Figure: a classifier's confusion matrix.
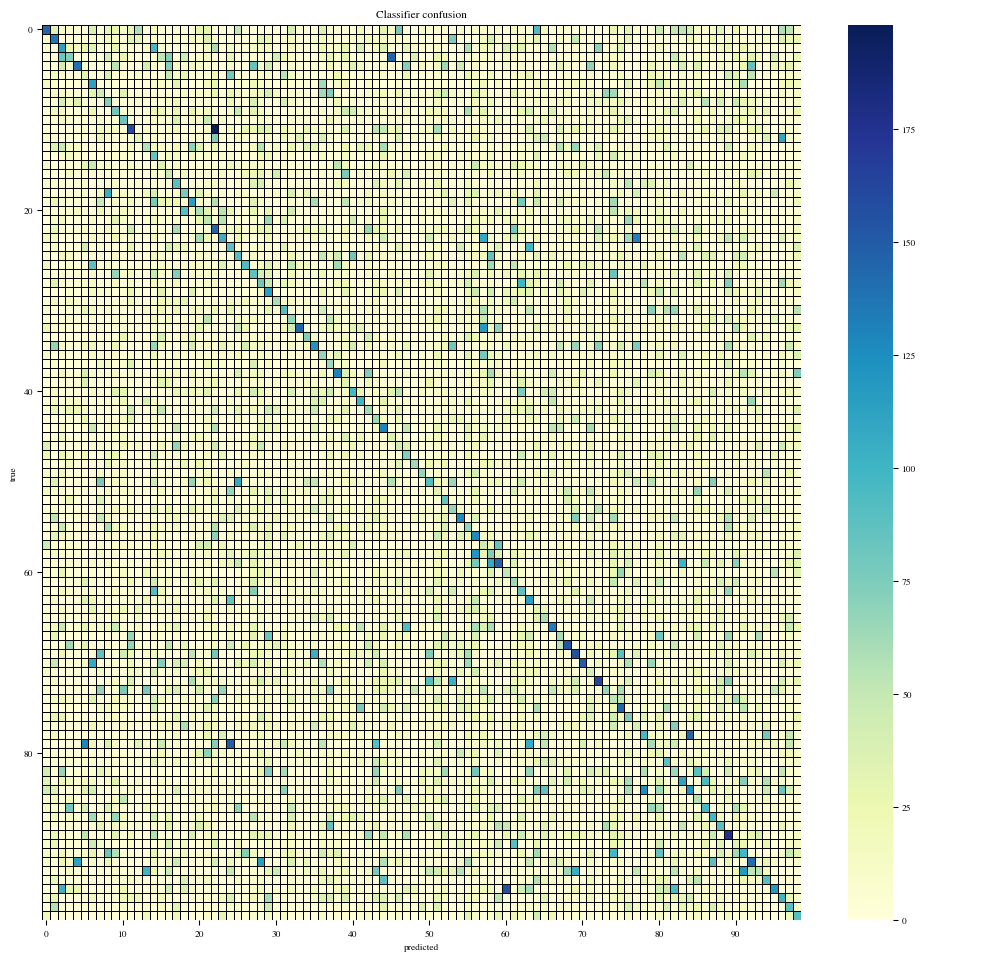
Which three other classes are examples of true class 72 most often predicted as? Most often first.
53, 50, 89
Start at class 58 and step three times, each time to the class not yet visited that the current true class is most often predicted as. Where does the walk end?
61
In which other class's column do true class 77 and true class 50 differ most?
25
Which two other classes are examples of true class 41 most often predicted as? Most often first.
92, 66
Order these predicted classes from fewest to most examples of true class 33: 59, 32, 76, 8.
8, 76, 32, 59
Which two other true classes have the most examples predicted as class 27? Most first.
4, 62
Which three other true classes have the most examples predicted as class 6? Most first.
70, 26, 87
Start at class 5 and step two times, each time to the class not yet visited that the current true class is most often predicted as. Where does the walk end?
63
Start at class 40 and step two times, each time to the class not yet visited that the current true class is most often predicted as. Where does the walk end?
14
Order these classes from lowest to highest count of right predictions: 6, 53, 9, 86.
53, 9, 86, 6
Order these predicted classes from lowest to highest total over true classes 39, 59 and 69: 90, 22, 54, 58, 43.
54, 43, 90, 22, 58
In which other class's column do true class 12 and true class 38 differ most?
96
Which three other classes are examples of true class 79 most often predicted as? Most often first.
24, 5, 63
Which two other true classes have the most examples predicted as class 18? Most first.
20, 77
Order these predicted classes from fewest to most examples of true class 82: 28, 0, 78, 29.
28, 0, 78, 29
